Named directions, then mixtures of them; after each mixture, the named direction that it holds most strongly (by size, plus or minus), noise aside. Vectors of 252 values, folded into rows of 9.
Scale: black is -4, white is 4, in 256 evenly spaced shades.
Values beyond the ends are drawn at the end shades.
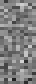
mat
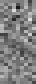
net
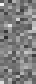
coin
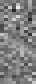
net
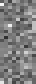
coin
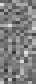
coin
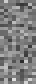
mat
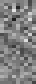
net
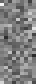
coin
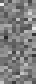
coin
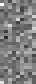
coin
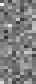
coin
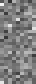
coin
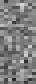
mat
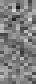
net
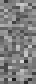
mat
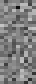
mat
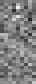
net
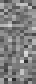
mat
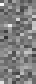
coin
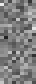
coin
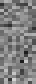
mat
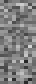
mat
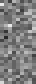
coin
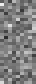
coin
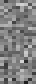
mat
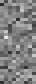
coin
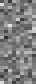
coin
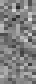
net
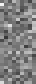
coin
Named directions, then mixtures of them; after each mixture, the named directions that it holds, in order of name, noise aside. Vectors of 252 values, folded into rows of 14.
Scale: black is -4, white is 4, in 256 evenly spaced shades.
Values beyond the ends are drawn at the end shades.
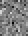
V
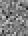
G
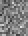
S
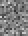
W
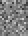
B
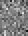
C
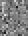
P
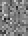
P.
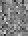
P.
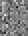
P.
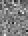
C, S, V.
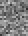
G, W.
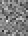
B, C, G.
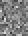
P, S, V.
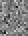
P.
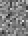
G, P.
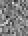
G, S, V.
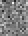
B, G, S.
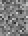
B.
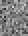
V, W.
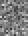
W.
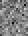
V.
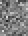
B, G, S.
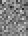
B, V.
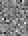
B, P, S.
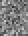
P, V, W.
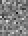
B, W.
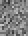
S, W.
